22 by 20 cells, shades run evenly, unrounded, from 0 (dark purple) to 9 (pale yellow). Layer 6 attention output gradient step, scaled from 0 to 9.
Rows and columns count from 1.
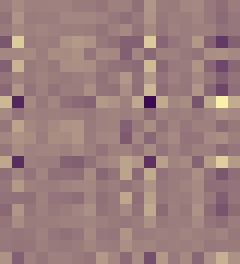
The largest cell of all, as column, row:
19, 9
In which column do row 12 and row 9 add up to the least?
13
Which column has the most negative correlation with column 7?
11
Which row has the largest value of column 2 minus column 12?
4
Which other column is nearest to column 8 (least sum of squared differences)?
17
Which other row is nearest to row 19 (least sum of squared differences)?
2
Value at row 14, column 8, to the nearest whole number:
4
